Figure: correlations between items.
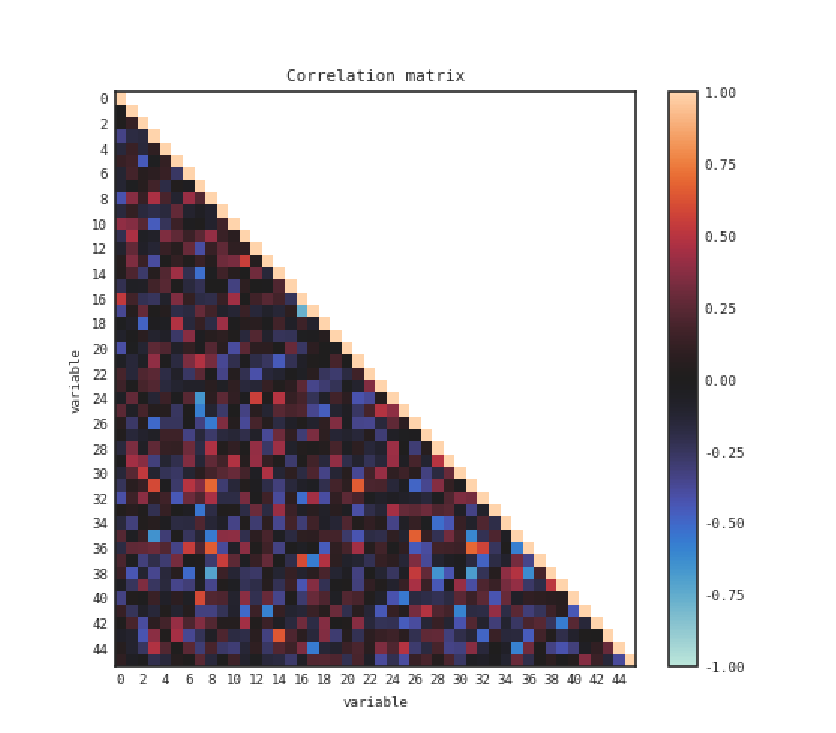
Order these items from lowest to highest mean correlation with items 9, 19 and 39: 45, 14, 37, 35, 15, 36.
36, 14, 15, 45, 37, 35
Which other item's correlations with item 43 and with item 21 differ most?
14
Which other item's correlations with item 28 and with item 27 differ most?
38
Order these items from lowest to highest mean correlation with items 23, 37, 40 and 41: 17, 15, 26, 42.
17, 15, 42, 26
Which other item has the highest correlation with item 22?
23
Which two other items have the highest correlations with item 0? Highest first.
16, 10
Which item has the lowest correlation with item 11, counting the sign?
41
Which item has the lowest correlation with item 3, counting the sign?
35
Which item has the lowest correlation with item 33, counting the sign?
7
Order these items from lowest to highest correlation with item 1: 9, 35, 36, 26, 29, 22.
26, 22, 35, 9, 36, 29
